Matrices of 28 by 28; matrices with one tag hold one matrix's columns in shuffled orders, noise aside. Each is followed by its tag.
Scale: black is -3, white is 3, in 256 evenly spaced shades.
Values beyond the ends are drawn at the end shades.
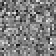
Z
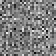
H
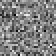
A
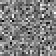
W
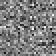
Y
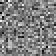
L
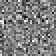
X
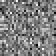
Z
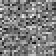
W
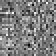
Z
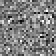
X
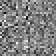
L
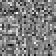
Z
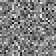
W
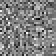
H
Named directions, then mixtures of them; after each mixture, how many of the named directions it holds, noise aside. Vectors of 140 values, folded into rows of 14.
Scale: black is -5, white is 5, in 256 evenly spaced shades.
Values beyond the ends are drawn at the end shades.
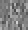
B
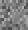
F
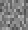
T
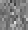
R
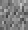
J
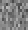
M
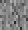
four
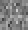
four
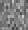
two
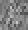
three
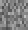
four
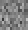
three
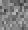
two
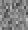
three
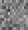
one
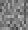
one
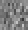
three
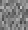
two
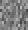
two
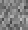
two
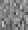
three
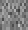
four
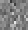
one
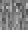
two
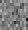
four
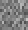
three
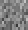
three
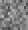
one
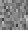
two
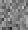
one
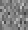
three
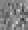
three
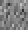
one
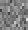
four
